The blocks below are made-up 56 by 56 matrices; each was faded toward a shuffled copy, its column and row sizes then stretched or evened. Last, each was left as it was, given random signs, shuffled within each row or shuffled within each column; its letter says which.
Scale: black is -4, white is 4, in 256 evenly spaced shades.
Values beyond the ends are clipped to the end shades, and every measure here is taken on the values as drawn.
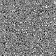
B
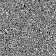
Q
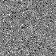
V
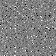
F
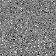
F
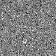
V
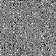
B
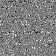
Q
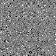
B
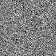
V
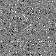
F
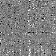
B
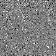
F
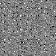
B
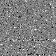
Q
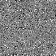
Q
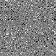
B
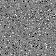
Q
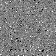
Q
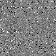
F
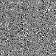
B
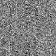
B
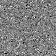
Q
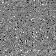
Q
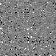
B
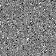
V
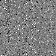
V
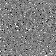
Q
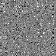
B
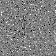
V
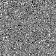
Q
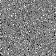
V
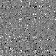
B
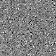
F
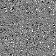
F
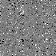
B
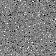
Q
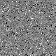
Q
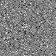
V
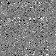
F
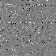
F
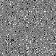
B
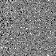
F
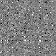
B
